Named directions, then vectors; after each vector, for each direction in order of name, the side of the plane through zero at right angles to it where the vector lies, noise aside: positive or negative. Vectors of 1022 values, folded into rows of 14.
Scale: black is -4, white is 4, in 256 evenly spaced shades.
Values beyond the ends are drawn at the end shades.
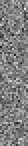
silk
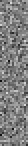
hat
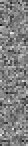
negative, negative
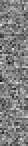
positive, positive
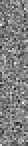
positive, positive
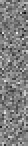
negative, positive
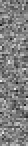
negative, negative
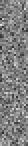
positive, positive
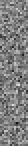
positive, positive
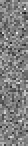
negative, positive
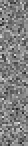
negative, negative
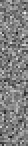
positive, negative
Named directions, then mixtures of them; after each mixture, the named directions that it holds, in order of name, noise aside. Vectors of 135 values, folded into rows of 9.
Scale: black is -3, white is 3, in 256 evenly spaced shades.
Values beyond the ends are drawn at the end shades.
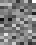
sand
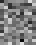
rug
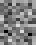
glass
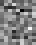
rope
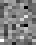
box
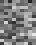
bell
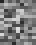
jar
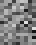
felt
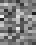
jar, sand.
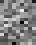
felt, jar, sand.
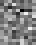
rope.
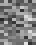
bell, sand.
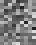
felt.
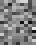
felt, glass.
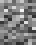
felt, rope, rug.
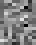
box, felt, rope.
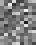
felt, rope, sand.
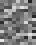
bell, felt, jar.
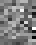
felt, rope.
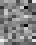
box, felt, sand.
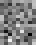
glass.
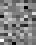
box, glass, sand.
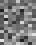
bell, jar, rug.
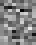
rope.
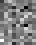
box, rope, rug.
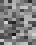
bell.
